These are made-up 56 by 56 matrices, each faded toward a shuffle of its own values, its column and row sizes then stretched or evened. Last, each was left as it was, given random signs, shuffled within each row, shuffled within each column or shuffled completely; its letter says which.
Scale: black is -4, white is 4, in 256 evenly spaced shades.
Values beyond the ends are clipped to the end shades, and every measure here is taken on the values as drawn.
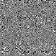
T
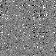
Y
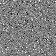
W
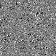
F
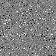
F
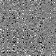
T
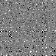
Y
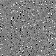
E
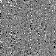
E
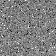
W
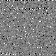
F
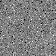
W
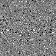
F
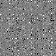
T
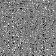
E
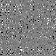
T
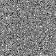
E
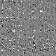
Y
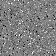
W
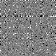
T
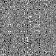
T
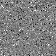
F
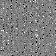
E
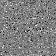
F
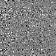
Y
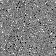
W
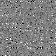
Y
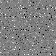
F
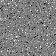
W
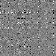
T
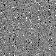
E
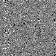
E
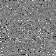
F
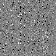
E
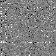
Y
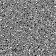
W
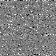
F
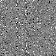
E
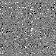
Y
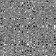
T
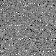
F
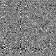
Y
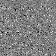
F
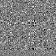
T
